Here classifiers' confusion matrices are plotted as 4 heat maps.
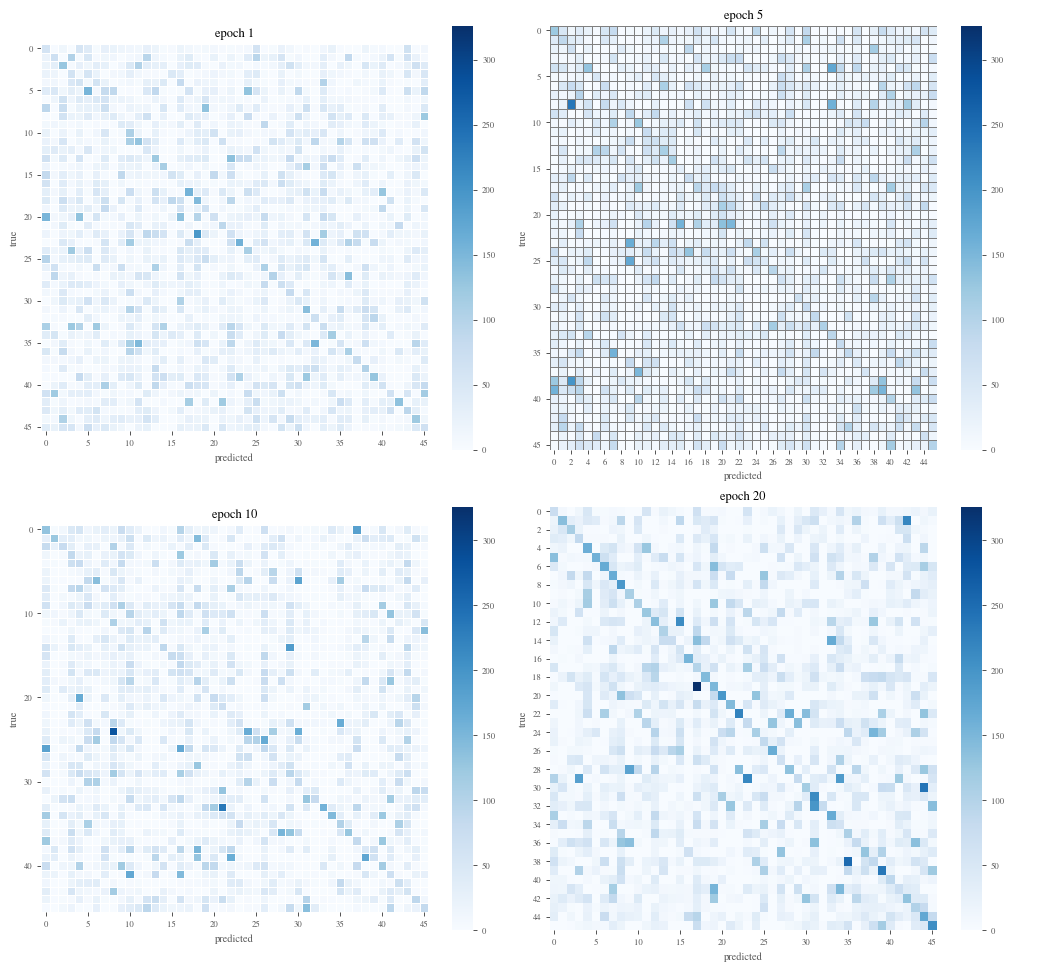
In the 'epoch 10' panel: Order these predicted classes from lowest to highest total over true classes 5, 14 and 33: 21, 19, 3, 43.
3, 19, 43, 21
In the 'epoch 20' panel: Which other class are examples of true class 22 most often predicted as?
28
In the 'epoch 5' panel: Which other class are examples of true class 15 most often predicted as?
26
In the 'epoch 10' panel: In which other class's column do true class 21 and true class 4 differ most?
31
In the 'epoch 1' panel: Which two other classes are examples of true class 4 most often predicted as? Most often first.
33, 16
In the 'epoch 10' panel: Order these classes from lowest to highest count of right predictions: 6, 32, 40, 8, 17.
8, 17, 32, 40, 6
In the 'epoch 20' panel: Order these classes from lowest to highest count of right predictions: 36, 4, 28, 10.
36, 10, 28, 4
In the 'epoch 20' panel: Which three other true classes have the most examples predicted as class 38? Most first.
24, 12, 5
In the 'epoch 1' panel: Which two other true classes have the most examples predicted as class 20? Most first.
15, 10
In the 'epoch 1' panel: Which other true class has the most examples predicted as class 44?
35
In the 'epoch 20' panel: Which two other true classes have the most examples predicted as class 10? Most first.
22, 28
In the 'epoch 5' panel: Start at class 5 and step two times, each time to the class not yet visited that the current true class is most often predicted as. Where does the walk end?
40
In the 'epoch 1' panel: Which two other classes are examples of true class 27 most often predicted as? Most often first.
36, 1
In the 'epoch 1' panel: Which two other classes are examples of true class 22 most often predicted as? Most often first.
18, 33
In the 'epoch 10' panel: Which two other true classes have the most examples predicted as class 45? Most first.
12, 31
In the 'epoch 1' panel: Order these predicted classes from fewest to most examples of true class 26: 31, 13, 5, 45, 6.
5, 45, 31, 6, 13
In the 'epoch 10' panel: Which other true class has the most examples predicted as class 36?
28
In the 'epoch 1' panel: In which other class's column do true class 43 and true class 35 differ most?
32
